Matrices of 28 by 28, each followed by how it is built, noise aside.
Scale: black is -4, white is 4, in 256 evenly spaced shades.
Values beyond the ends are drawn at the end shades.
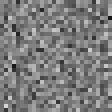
repeating rows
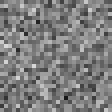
noise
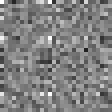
low rank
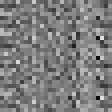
repeating rows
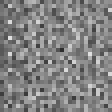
repeating rows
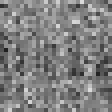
blocks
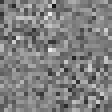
block diagonal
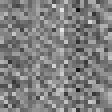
repeating rows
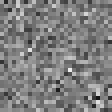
block diagonal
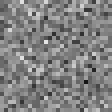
repeating rows
